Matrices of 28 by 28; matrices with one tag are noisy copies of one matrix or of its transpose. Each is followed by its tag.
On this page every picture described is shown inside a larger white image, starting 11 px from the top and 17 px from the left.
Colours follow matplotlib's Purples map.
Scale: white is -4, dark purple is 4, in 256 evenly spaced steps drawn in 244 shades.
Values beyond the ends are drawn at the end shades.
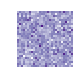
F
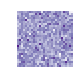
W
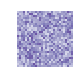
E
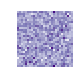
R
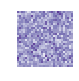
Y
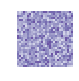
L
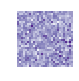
F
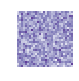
W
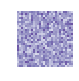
W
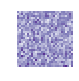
Y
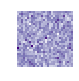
W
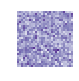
W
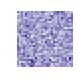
L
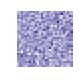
W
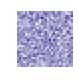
R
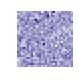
Y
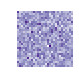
Y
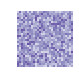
E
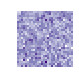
W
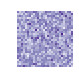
L
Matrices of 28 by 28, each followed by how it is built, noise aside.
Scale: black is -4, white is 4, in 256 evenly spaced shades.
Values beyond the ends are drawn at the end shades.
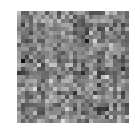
blocks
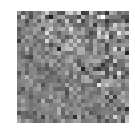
upper triangular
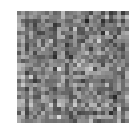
blocks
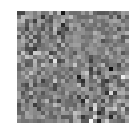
block diagonal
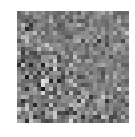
lower triangular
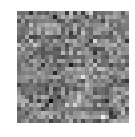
blocks
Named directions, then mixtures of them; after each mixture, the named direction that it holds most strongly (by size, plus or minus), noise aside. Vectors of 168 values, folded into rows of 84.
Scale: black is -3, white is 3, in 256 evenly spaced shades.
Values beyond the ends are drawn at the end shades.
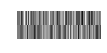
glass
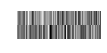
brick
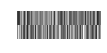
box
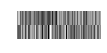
box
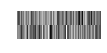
glass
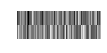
brick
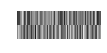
box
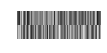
box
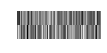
box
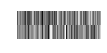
brick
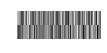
box
